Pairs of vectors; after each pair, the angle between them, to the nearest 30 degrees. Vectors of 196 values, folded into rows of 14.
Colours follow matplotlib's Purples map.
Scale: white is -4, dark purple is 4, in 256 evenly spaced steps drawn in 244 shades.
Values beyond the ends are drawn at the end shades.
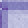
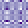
90 degrees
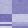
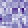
60 degrees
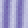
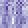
60 degrees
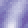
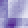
120 degrees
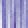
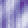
60 degrees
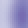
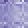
120 degrees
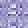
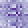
30 degrees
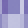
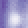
60 degrees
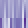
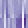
30 degrees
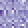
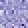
150 degrees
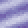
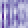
120 degrees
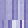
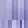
30 degrees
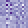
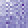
150 degrees
